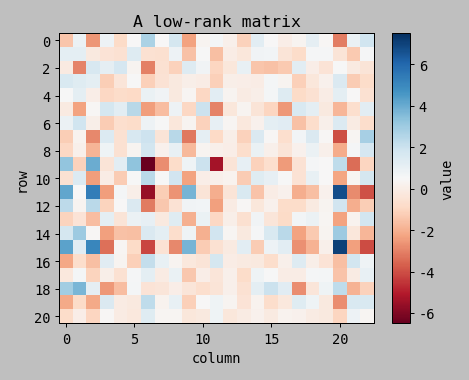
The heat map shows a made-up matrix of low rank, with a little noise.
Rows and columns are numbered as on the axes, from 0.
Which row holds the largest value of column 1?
18
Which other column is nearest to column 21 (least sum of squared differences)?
7
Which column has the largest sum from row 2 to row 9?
5
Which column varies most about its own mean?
20
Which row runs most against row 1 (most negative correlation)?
16
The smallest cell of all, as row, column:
9, 6
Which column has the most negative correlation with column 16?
10
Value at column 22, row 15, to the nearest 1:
-4
